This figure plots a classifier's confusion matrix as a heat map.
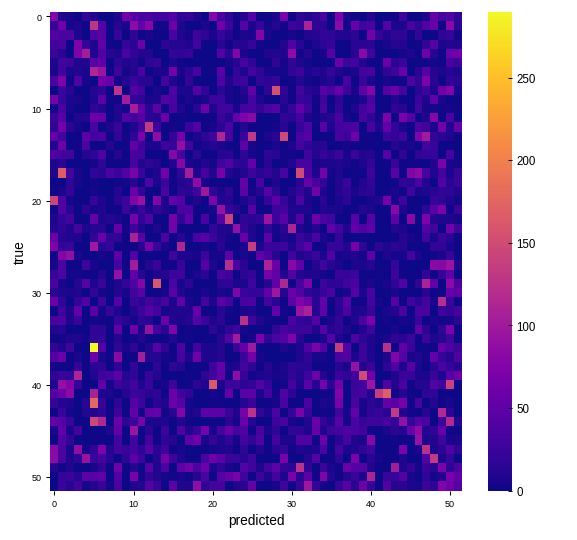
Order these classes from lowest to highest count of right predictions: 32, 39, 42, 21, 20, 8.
42, 20, 21, 32, 8, 39
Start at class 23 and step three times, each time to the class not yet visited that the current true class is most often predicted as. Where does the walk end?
8
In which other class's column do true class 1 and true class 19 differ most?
5
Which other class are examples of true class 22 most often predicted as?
27
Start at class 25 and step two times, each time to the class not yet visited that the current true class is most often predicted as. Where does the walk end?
49
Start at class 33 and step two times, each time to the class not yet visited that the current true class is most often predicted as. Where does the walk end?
10
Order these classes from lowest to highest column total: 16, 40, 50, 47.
16, 47, 40, 50
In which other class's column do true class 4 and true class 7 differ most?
30
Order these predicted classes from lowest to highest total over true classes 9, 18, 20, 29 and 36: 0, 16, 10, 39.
39, 16, 10, 0
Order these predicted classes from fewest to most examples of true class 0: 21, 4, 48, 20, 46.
46, 4, 21, 48, 20
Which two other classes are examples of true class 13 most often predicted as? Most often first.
29, 25
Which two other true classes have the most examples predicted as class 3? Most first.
39, 47
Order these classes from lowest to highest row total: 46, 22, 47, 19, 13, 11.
19, 46, 47, 11, 22, 13
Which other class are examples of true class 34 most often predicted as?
12
